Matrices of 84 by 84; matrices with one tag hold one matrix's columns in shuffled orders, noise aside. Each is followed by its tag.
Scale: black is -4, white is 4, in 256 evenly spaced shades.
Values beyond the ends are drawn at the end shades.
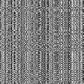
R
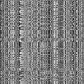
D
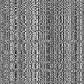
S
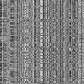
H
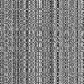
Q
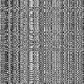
R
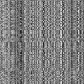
D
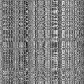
D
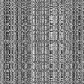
S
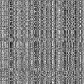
D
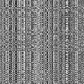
R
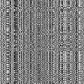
R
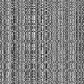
S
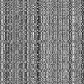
S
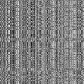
D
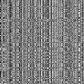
H
